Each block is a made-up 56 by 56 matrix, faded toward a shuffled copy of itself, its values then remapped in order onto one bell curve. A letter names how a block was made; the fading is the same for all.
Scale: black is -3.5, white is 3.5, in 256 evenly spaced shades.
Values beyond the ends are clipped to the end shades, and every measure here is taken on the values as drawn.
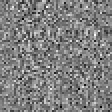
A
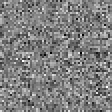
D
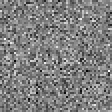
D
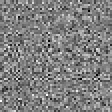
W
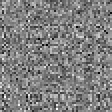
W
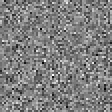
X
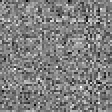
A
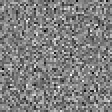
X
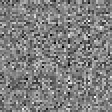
A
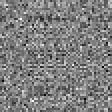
W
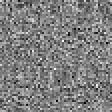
D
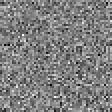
D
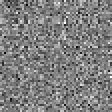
W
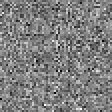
X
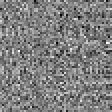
D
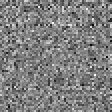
A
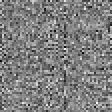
A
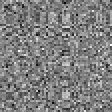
W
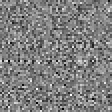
A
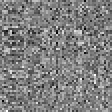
A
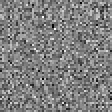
X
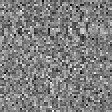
X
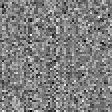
X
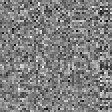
A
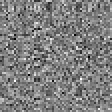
W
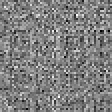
W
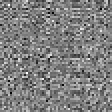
W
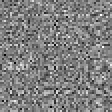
A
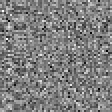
D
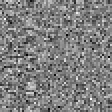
X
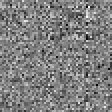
A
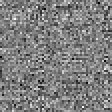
X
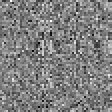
X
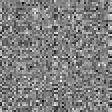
W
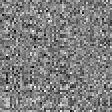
D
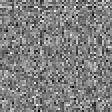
A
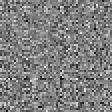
A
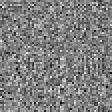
D
